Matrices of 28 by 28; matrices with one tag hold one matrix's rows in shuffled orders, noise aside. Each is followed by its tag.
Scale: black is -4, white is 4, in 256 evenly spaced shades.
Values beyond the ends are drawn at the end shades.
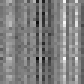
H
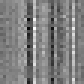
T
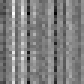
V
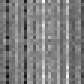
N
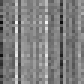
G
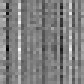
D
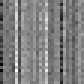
G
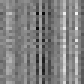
H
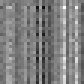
H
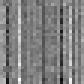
D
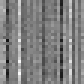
D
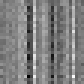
T
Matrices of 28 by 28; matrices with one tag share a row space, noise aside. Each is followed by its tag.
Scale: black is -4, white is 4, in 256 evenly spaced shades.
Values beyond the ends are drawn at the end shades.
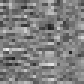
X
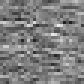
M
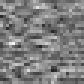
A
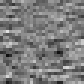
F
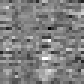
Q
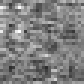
A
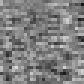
F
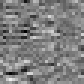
X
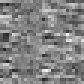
Q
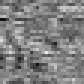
A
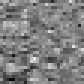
X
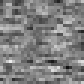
F
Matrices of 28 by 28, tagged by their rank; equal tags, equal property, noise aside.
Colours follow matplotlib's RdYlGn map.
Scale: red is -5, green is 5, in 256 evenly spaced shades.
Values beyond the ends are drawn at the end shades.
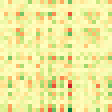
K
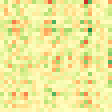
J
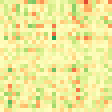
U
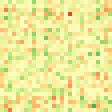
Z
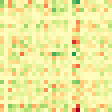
U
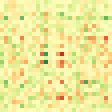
Z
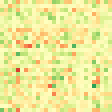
Z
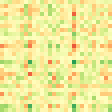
K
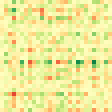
K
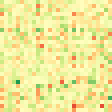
U
